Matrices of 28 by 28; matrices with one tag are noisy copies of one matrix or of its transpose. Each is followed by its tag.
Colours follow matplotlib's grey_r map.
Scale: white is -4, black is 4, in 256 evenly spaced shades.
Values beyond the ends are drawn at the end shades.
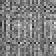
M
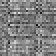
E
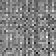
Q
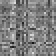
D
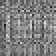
M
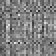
M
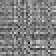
Q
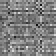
E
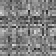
D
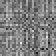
Q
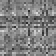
D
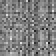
Q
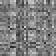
D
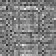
M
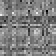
D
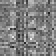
D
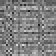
M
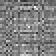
M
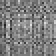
M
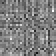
Q
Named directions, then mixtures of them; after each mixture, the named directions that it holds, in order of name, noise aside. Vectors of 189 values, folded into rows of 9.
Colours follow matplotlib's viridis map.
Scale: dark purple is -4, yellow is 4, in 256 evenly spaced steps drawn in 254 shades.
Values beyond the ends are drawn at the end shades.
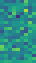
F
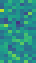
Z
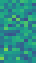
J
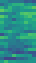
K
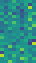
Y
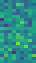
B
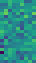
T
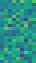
J.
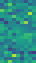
B, K, Z.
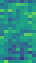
F, K.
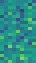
J, Y.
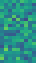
J.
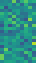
J, Y.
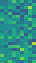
F, Y.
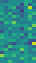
Y.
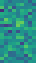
B, J, Z.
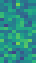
B.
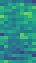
K.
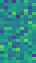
F.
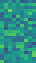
J.
